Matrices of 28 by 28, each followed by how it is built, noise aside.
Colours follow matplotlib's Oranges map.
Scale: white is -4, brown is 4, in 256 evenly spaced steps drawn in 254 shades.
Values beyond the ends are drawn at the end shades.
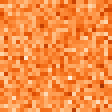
noise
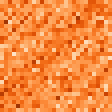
Hankel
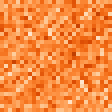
Hankel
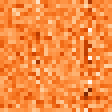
uneven columns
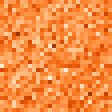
Hankel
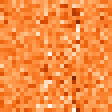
uneven columns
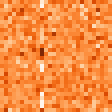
uneven columns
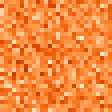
repeating rows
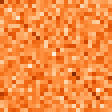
diagonal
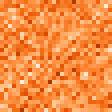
Hankel
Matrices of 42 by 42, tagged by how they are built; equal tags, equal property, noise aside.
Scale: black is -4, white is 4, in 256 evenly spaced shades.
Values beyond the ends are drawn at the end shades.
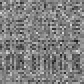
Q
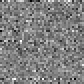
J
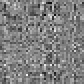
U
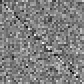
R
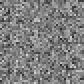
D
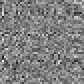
U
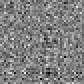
U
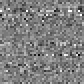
J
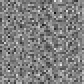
D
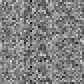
D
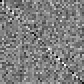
R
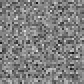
Q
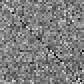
R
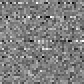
J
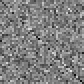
R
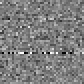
J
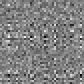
U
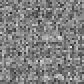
Q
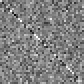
R
